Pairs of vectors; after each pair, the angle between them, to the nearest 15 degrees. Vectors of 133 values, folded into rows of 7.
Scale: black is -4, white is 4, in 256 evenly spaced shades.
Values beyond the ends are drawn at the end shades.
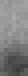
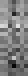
60 degrees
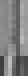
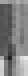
135 degrees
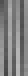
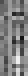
45 degrees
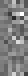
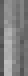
90 degrees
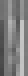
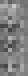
75 degrees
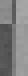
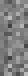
75 degrees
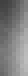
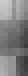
150 degrees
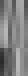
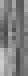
165 degrees
